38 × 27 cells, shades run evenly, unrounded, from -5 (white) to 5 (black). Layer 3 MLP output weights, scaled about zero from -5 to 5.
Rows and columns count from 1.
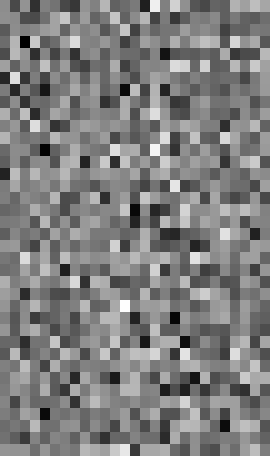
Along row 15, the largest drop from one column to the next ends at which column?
2
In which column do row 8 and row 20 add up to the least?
8
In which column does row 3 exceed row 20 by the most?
23
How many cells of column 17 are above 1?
12
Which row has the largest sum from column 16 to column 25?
33
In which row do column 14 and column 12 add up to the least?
13
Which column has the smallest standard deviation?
10
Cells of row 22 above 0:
6
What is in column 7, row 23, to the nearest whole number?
4
